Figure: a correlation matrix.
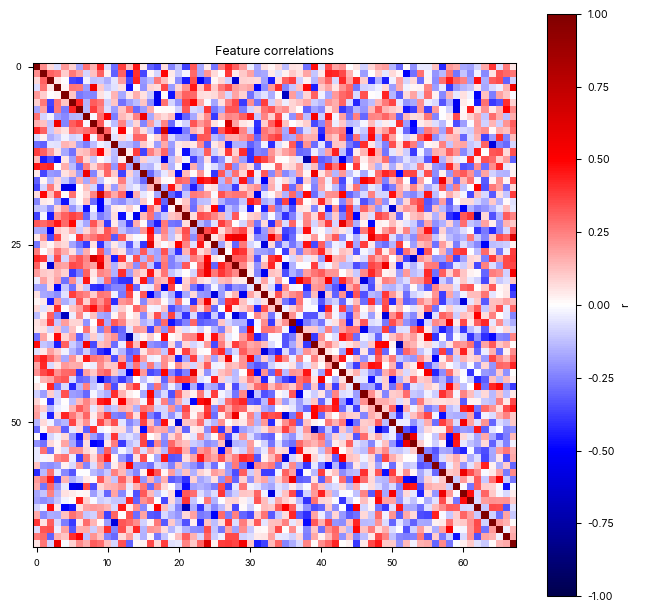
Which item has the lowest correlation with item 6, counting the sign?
59
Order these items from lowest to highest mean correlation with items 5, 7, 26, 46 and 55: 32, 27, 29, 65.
65, 32, 27, 29
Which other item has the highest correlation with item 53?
52
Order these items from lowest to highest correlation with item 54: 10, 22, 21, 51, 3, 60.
60, 22, 51, 3, 21, 10
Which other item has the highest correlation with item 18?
9
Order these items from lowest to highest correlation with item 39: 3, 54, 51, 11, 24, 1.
51, 3, 11, 1, 54, 24
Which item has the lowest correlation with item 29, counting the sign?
32
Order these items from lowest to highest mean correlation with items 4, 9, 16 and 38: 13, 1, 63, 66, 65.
13, 63, 66, 65, 1
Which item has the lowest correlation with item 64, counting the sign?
11
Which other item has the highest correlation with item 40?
44
